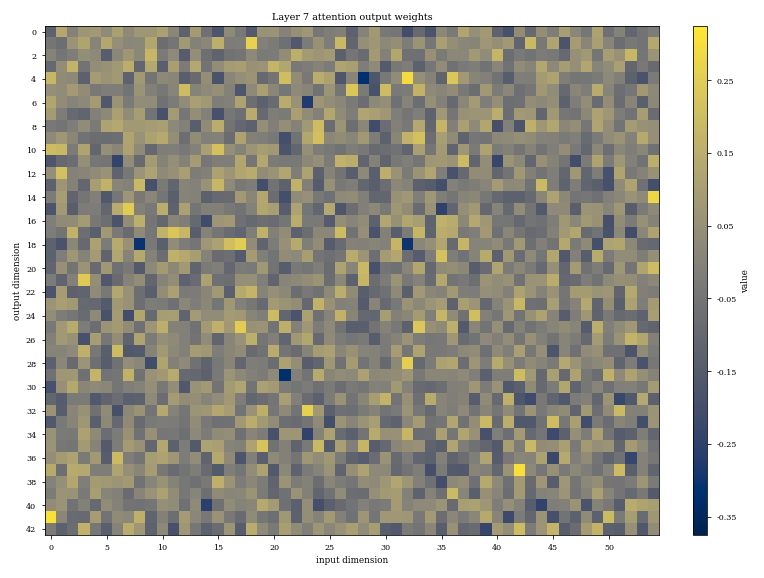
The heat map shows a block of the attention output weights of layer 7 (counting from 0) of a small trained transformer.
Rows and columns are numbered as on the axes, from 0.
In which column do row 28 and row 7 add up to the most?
40
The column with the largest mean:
18
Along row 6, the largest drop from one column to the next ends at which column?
23
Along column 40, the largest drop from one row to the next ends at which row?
8
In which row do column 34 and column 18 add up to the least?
0
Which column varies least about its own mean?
16
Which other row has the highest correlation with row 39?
38
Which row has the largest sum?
1
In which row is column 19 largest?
35
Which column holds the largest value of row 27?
6
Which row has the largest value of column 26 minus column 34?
17
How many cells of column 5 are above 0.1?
3
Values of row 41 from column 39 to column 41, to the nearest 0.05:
0.15 0 -0.2
